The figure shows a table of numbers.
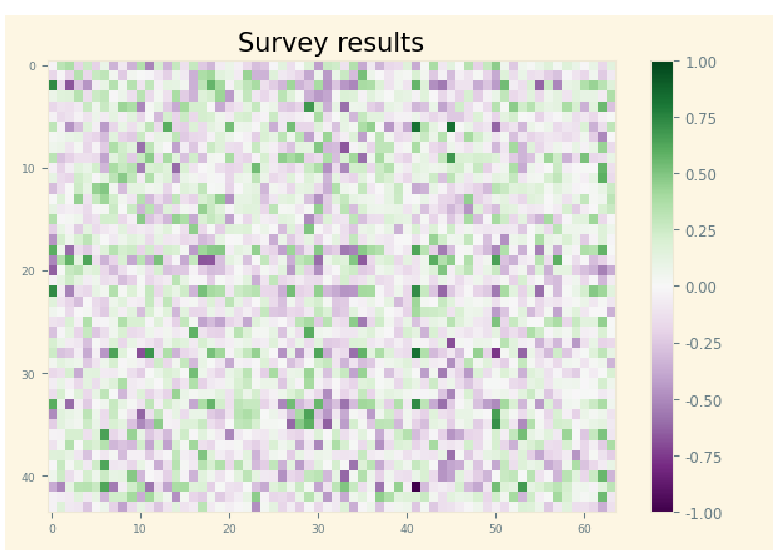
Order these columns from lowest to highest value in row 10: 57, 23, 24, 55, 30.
55, 24, 57, 30, 23
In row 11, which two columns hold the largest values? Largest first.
62, 8
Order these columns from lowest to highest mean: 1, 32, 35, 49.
49, 32, 1, 35
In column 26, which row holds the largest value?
9
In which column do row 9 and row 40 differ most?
45
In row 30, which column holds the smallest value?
44
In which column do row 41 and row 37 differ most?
41
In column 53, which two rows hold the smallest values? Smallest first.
28, 35
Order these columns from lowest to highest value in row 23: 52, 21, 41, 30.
52, 21, 30, 41
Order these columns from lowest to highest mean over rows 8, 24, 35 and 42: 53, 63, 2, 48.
53, 63, 2, 48
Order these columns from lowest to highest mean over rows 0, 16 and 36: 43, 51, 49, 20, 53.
20, 51, 49, 53, 43
